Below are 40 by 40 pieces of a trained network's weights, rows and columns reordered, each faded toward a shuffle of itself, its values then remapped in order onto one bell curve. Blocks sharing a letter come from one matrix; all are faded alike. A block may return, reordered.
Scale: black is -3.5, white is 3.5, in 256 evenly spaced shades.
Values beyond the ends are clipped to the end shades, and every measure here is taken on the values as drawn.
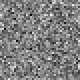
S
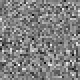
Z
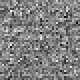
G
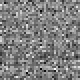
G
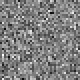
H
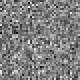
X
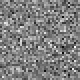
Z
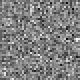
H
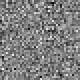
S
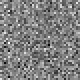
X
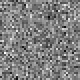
H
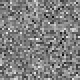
S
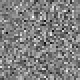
H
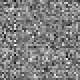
G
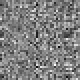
X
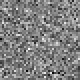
S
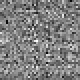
G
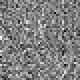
X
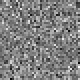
Z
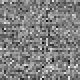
G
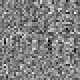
H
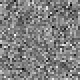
Z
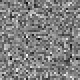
Z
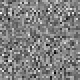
H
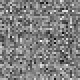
G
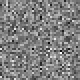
X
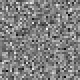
S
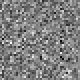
X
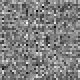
G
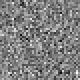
Z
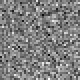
Z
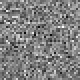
Z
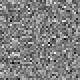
H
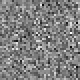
S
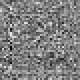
G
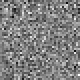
H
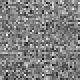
G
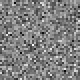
S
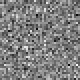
Z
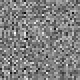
X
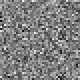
H
